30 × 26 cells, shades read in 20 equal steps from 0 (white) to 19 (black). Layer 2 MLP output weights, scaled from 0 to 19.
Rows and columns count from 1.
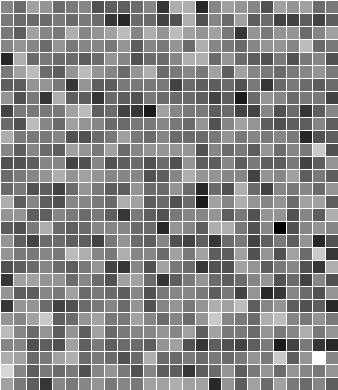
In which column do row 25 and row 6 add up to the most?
5
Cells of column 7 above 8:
21
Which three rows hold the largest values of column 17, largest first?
30, 19, 8
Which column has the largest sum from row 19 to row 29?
26
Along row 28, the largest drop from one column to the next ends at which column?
25
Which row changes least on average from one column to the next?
11
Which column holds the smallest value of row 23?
6
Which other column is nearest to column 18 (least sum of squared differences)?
9
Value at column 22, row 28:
4
